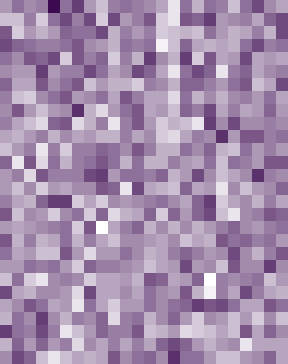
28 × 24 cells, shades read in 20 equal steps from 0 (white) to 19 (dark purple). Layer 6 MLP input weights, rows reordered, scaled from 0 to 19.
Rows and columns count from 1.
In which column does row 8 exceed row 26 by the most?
6
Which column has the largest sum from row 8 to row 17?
18
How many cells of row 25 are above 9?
7
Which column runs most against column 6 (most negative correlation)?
3
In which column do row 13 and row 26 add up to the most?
1
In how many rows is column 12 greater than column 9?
17
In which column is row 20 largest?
20
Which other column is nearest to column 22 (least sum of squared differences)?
11
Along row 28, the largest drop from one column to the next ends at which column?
4
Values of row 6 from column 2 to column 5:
8 8 15 8
